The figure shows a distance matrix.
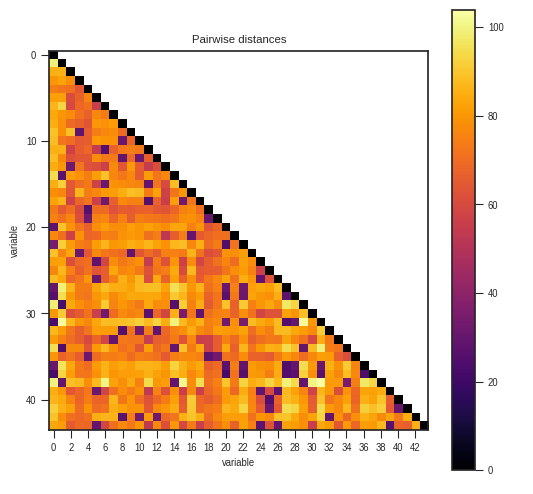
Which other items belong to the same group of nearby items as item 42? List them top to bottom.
8, 10, 12, 32
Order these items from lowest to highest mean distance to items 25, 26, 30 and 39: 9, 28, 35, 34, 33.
33, 35, 9, 28, 34
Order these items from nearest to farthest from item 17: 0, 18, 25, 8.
25, 18, 8, 0
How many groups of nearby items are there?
11
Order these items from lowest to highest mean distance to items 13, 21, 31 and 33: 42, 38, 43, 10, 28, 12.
28, 43, 12, 10, 42, 38
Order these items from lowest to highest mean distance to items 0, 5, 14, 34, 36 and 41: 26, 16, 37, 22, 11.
37, 22, 26, 11, 16
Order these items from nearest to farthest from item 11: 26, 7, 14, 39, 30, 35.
30, 39, 26, 7, 35, 14
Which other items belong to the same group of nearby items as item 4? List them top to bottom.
18, 19, 35
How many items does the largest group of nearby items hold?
8
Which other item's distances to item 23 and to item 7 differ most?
9
